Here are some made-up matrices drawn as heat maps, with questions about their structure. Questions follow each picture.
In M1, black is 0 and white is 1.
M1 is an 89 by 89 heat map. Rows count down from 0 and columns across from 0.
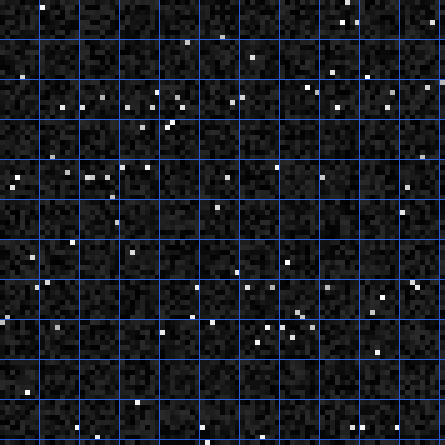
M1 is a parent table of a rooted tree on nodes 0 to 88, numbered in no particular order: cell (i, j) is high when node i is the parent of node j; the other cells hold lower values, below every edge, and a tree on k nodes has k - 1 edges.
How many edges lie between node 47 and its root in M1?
4
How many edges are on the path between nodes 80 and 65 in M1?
8
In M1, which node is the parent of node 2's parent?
8
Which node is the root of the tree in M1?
87
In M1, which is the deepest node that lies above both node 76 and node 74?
62
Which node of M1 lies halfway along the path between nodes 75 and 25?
17
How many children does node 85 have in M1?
5
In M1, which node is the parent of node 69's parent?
64
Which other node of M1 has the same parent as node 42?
0
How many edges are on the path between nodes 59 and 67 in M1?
9
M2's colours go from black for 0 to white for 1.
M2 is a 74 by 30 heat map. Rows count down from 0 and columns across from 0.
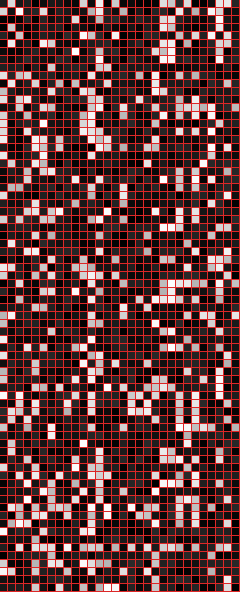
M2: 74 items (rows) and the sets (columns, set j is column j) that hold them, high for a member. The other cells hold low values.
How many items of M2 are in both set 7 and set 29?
0
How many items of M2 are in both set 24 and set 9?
6
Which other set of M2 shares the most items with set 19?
11
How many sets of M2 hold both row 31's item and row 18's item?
4
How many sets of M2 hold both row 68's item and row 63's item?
9
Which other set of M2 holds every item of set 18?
4
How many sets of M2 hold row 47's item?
7
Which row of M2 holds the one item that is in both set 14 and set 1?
0
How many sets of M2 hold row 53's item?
11
